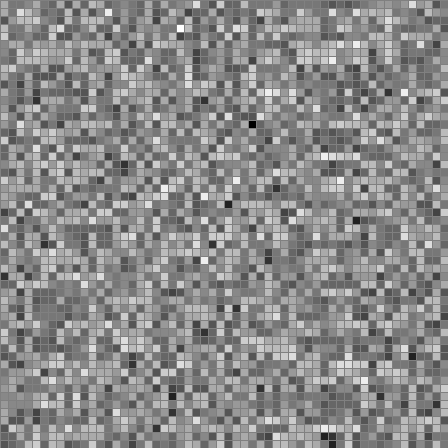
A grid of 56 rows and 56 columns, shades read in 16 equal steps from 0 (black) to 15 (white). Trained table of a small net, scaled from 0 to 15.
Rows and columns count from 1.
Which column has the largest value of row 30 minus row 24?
35
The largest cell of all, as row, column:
4, 23
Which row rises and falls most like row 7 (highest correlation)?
8
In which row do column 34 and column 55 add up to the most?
12
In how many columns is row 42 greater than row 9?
27
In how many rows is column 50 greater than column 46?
26
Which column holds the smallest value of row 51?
55
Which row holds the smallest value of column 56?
40
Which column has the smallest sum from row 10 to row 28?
14
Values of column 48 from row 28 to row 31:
7 7 7 7
